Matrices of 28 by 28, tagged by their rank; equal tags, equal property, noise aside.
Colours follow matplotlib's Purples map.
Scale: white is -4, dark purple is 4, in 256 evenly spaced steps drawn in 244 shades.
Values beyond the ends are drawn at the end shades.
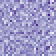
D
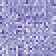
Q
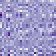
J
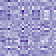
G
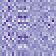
G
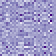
G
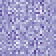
Q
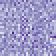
D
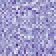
D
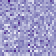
Q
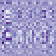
G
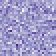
D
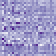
J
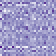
G
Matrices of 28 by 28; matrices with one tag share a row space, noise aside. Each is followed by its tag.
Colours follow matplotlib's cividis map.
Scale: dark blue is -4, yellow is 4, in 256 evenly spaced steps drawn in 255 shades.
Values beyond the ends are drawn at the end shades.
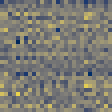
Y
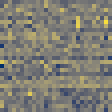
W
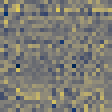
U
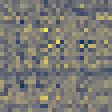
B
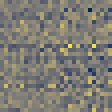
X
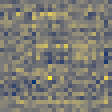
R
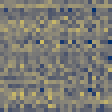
X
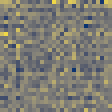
U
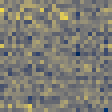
W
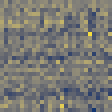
X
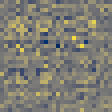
B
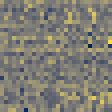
X
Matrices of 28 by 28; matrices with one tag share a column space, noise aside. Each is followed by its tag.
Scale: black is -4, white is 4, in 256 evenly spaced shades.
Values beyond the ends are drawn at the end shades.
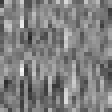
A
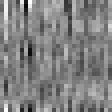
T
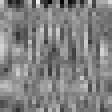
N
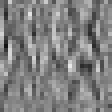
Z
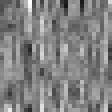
T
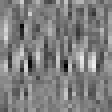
Z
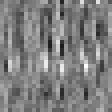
Z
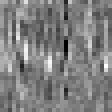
Z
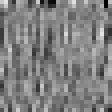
N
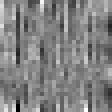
T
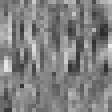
Z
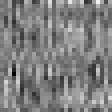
A
